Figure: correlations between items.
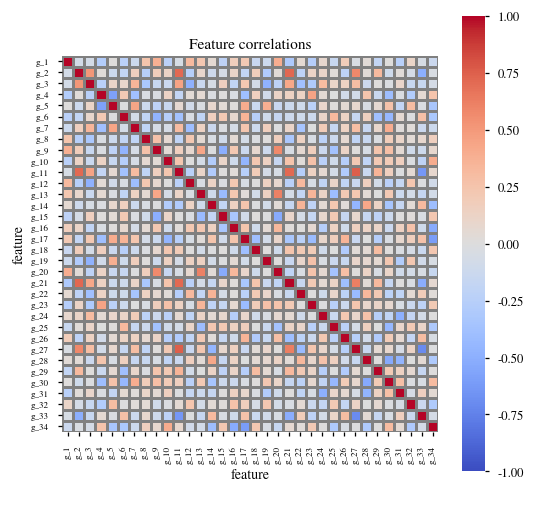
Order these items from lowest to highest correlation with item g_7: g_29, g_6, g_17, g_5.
g_6, g_29, g_17, g_5
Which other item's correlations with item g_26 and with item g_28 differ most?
g_30
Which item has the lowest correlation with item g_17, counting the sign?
g_34
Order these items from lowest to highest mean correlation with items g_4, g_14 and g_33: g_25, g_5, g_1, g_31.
g_5, g_1, g_31, g_25
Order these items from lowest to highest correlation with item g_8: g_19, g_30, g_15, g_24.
g_24, g_15, g_19, g_30
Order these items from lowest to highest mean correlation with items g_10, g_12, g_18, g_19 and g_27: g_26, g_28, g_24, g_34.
g_26, g_24, g_28, g_34
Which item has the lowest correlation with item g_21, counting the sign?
g_33
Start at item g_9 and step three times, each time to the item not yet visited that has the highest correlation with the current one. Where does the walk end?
g_23
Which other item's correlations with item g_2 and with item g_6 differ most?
g_11
